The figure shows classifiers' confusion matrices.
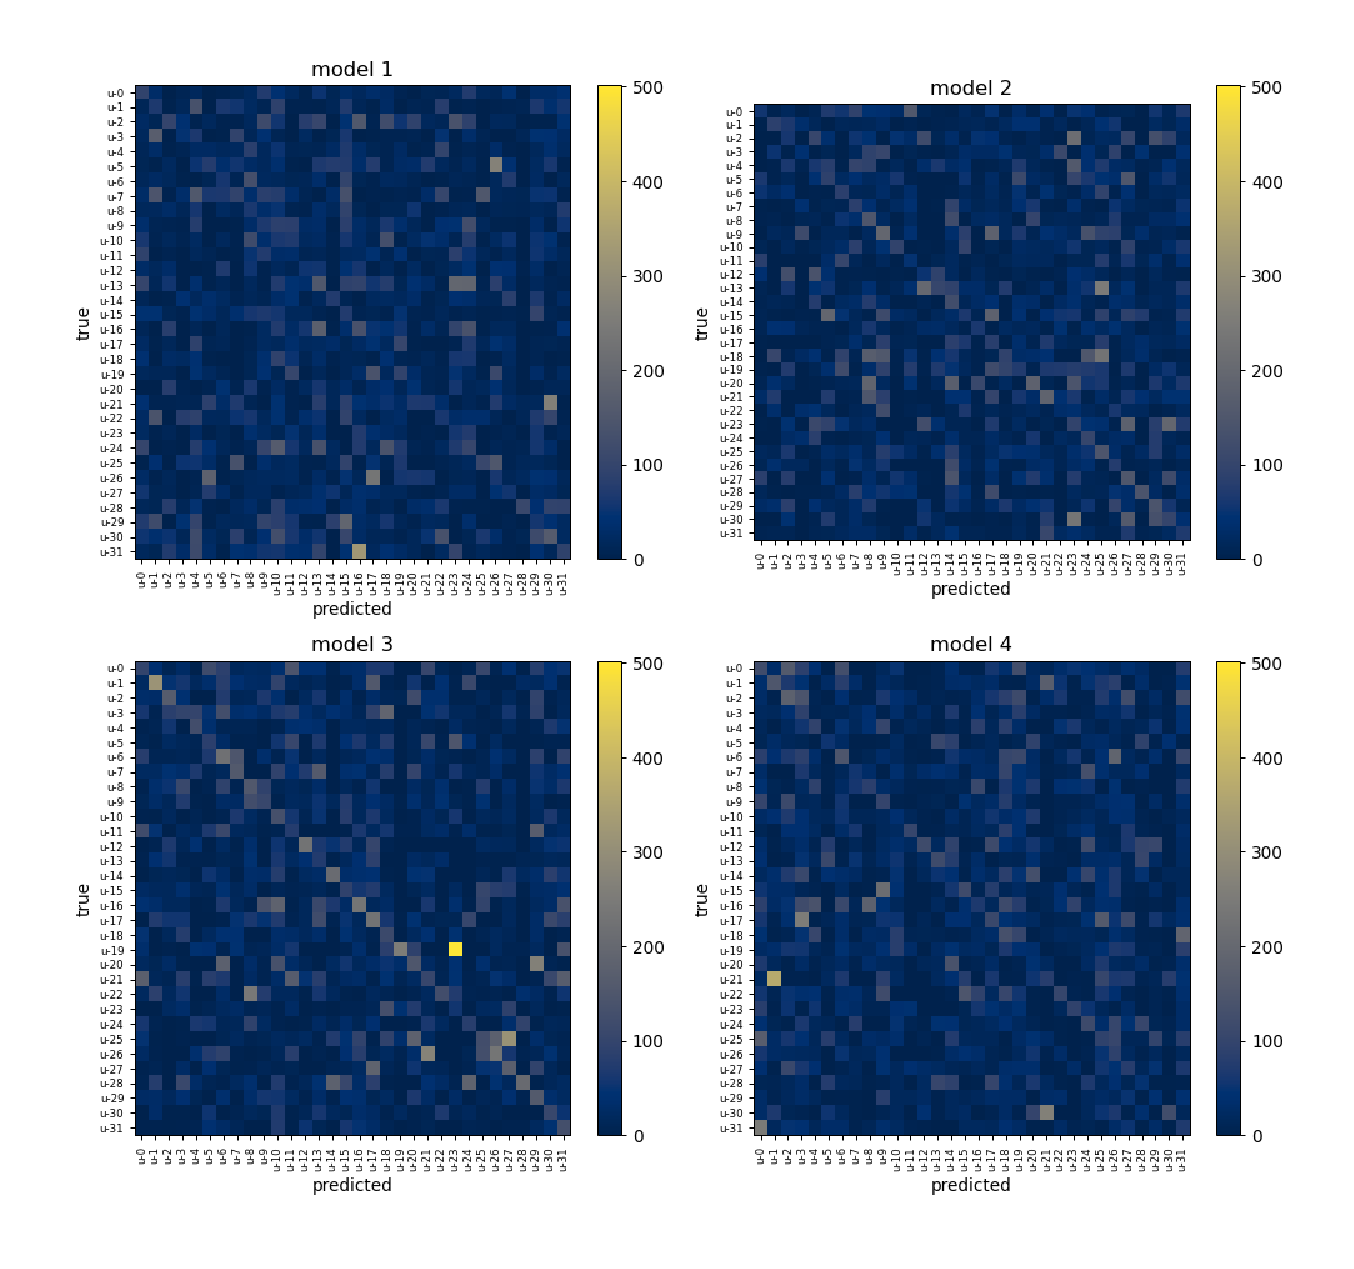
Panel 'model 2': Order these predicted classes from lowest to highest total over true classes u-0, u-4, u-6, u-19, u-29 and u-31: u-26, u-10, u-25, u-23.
u-10, u-26, u-25, u-23
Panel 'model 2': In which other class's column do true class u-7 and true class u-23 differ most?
u-30
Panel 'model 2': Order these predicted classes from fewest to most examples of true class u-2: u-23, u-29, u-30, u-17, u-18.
u-18, u-17, u-30, u-29, u-23
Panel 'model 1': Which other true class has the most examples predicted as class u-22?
u-30
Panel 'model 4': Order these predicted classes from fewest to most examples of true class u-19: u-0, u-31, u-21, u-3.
u-21, u-0, u-3, u-31
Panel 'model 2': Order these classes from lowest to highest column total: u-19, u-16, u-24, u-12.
u-16, u-12, u-19, u-24
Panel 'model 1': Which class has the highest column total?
u-15
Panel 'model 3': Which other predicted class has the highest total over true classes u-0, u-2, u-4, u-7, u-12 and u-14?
u-13
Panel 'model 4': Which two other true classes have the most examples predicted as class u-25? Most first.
u-17, u-21
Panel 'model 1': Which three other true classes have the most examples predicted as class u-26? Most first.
u-5, u-25, u-19
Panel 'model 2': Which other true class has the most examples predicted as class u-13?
u-12
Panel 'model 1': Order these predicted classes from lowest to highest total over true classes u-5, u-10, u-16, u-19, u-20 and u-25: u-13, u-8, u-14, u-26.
u-14, u-8, u-13, u-26
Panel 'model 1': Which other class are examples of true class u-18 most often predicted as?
u-10
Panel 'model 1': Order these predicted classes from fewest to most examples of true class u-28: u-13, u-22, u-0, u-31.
u-0, u-13, u-22, u-31
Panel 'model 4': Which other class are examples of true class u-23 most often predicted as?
u-0
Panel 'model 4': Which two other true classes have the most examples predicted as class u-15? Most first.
u-22, u-21
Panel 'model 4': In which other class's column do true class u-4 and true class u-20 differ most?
u-14
